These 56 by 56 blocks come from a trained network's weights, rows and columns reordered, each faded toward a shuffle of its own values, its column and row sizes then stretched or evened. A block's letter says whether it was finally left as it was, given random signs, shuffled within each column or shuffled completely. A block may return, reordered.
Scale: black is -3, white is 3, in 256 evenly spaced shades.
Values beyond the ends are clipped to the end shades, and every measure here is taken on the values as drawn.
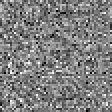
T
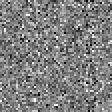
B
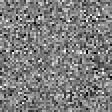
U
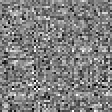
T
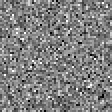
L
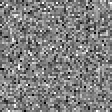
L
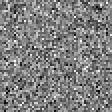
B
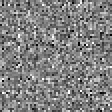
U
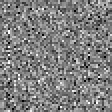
B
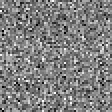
B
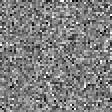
U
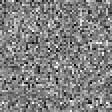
U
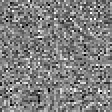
T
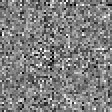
U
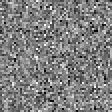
B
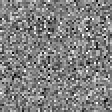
U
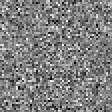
U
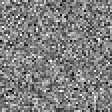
L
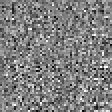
T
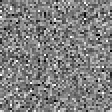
B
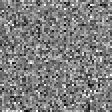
U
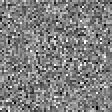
B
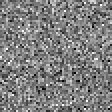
L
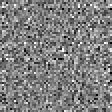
T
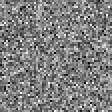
L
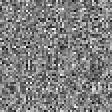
T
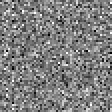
B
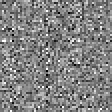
U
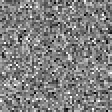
L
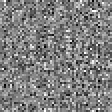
T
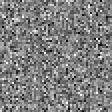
B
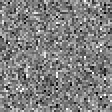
B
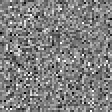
B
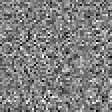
T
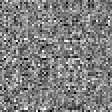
T
